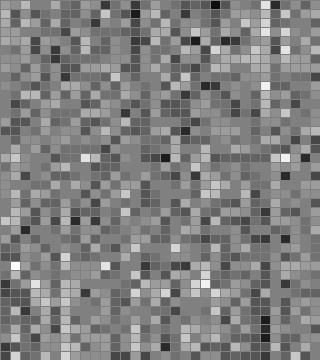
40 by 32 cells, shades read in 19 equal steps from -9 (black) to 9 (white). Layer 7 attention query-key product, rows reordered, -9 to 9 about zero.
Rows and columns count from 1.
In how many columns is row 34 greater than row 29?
17
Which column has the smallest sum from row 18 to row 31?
27
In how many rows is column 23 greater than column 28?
14
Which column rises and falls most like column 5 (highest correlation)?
7
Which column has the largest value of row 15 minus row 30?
23
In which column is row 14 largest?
13
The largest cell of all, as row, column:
30, 2
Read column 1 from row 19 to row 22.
-1 1 1 1
